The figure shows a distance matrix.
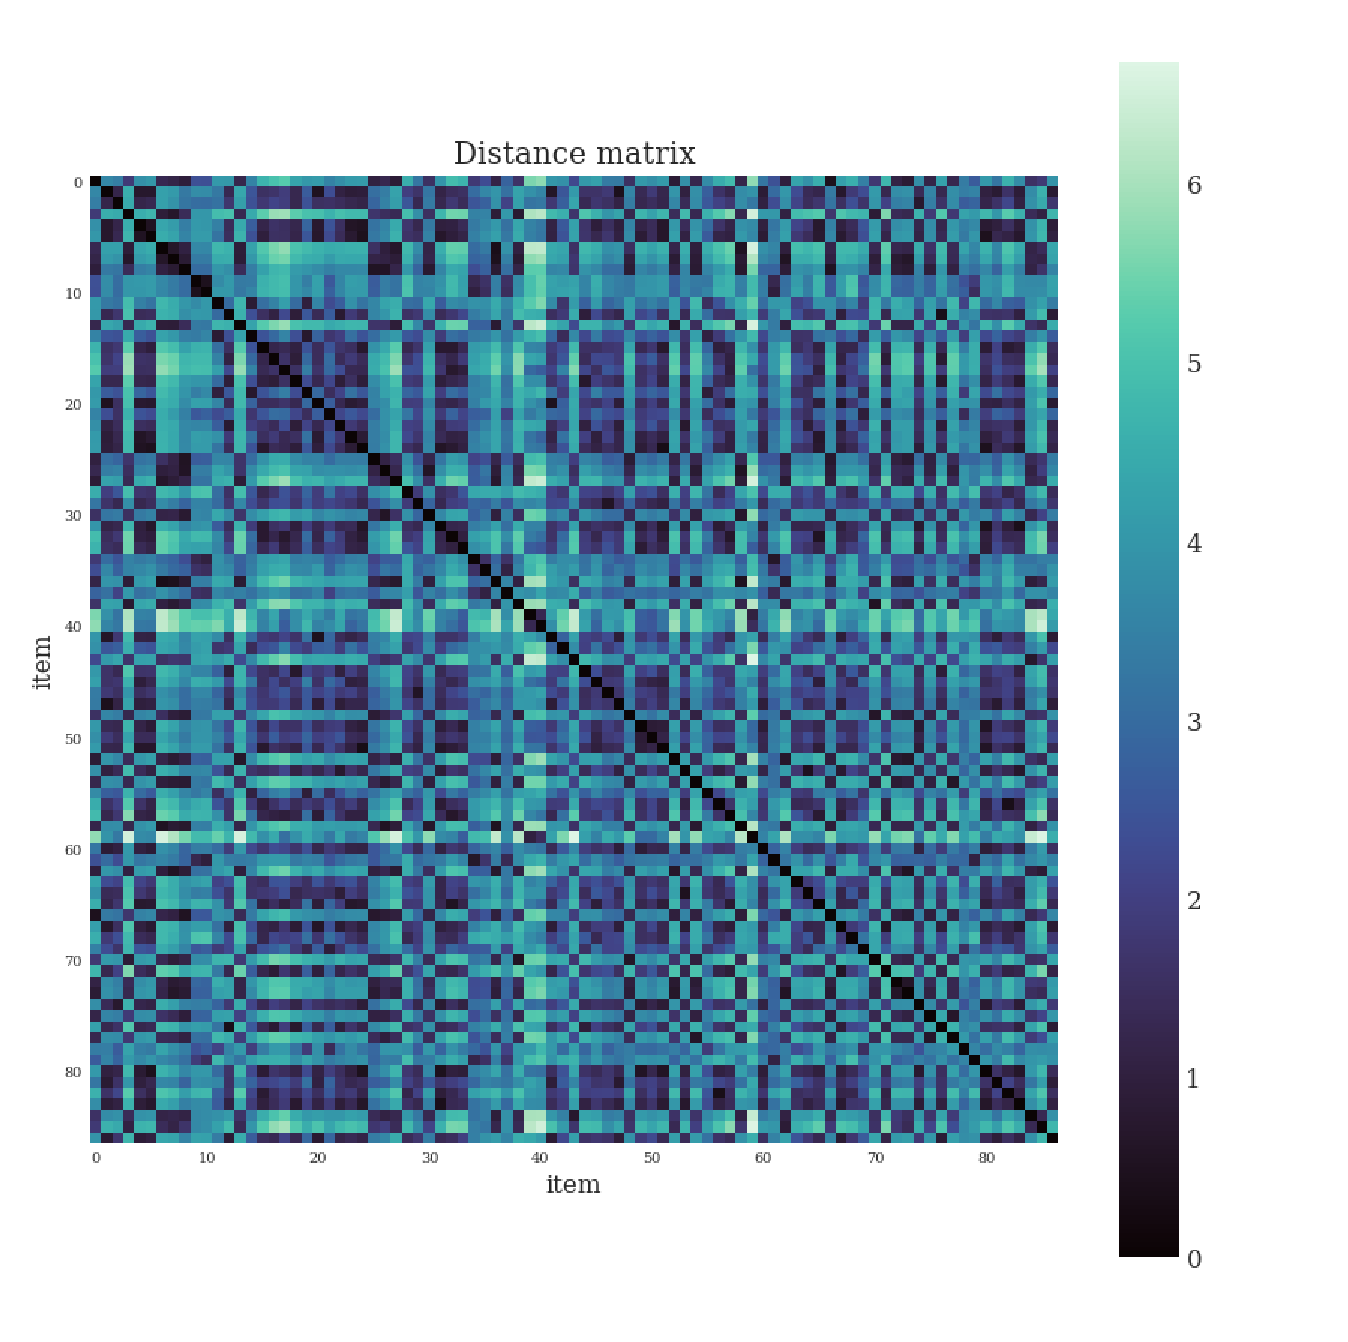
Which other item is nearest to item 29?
46
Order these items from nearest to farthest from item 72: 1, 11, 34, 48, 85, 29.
48, 85, 34, 29, 1, 11
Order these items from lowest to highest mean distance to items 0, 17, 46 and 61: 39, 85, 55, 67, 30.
67, 30, 55, 85, 39
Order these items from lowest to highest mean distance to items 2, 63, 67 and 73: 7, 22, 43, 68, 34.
22, 68, 34, 7, 43
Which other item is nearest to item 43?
84
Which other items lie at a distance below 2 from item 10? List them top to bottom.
9, 34, 35, 37, 61, 79
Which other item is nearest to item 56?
82
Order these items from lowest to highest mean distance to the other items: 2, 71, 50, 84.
2, 50, 71, 84
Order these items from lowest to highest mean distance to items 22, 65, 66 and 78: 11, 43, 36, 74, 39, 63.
74, 63, 11, 36, 43, 39
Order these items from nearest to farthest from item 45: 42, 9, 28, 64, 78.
28, 64, 42, 78, 9
